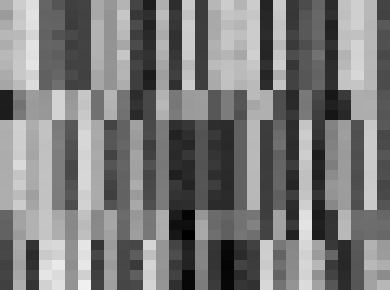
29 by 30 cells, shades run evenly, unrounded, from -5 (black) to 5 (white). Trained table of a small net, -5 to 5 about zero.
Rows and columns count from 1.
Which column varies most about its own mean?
15
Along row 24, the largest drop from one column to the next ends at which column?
25
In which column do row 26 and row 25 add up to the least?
18
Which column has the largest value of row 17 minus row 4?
7
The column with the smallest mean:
14
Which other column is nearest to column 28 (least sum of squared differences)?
10
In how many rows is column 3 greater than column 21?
21
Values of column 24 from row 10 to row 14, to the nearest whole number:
0 0 0 3 3
